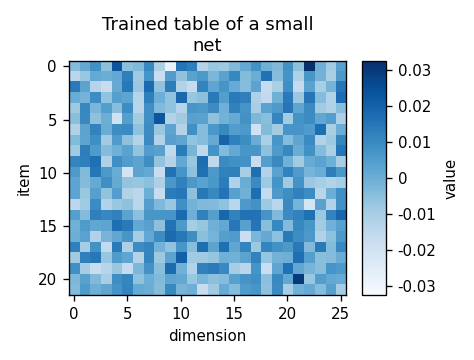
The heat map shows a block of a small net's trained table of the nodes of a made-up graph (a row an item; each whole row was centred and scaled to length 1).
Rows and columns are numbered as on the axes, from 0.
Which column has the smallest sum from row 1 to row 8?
6
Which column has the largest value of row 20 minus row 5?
4
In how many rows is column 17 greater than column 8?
15
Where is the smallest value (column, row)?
9, 0
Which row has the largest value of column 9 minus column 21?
2
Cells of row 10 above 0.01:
8
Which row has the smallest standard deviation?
21
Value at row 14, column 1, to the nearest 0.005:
-0.005
